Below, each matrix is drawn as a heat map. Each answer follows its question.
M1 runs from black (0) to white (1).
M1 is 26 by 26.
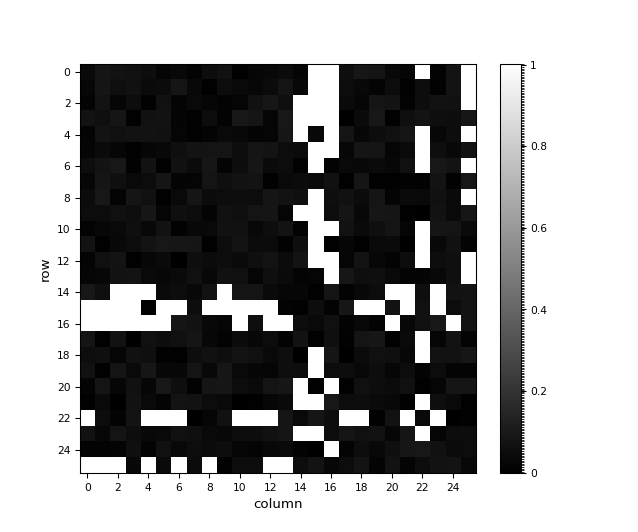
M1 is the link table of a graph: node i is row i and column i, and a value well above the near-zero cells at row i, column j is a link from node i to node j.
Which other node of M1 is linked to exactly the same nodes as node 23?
node 21
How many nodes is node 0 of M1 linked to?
4
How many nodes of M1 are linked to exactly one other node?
3
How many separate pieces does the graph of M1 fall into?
2
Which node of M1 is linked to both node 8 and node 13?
node 25
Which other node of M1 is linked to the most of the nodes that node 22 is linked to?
node 15
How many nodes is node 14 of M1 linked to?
7
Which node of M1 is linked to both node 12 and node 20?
node 16
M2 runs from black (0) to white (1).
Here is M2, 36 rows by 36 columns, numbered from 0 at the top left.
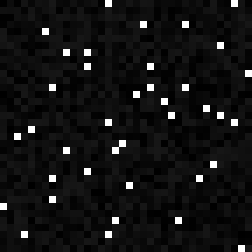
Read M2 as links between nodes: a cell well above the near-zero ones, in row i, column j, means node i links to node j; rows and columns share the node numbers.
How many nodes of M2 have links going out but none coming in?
3
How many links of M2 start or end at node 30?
1
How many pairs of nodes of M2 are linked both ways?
3
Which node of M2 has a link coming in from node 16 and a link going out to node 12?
node 24
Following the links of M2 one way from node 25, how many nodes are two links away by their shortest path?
2
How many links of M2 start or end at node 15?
4
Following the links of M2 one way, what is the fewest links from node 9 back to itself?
2
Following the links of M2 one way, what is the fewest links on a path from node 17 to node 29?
2
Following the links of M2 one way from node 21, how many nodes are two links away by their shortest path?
3
